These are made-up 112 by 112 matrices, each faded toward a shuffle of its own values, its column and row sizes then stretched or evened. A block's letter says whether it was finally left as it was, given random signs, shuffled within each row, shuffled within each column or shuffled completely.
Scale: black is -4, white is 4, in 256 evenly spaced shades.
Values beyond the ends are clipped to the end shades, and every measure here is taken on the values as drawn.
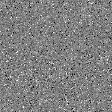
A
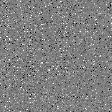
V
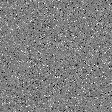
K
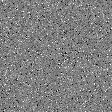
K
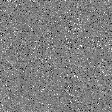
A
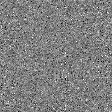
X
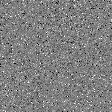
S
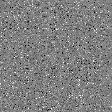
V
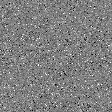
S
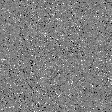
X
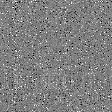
V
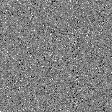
X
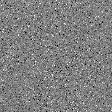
X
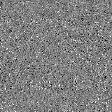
V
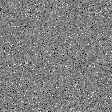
S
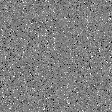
X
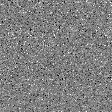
S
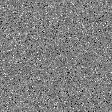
S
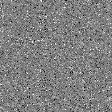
A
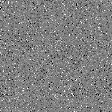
V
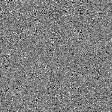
A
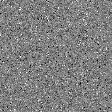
X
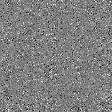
V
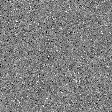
S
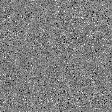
A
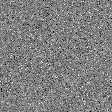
K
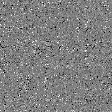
V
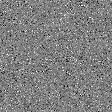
S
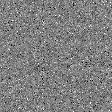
X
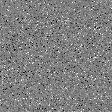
S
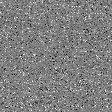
S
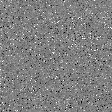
S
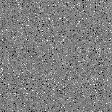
V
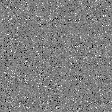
A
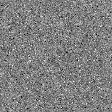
S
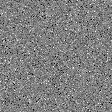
K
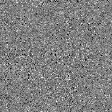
V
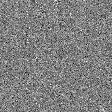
X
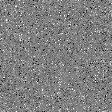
A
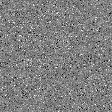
S
